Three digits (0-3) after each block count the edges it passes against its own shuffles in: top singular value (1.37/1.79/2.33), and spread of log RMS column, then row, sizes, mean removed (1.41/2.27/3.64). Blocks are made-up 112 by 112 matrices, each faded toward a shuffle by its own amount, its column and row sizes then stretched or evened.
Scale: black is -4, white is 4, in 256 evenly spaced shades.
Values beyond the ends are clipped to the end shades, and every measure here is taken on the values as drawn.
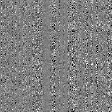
1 3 1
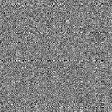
3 1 2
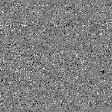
1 0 2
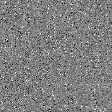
1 1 0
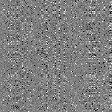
3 2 0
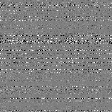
1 1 3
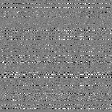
3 1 3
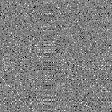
3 0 1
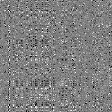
3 2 1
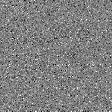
1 0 1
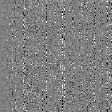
1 3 0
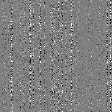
1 3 1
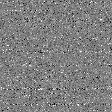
0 0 2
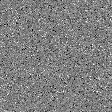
0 0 1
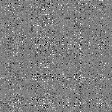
1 2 2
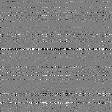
3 1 3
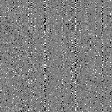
3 2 0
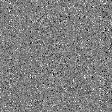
0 1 1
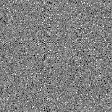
2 1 0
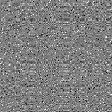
3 0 0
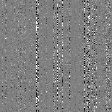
2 3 0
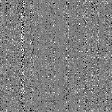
1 3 1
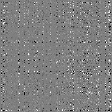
2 3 2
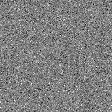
1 0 0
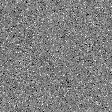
1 0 0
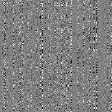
2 3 1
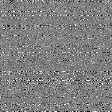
2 0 3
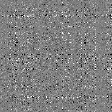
1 2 2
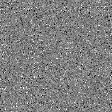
1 1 1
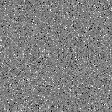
2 0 0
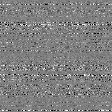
1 0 3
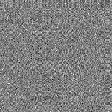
3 0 0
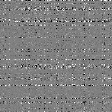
2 2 3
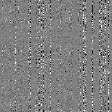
1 3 1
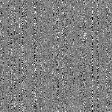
1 3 0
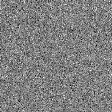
1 1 0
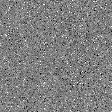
0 1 0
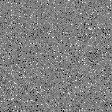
1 1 1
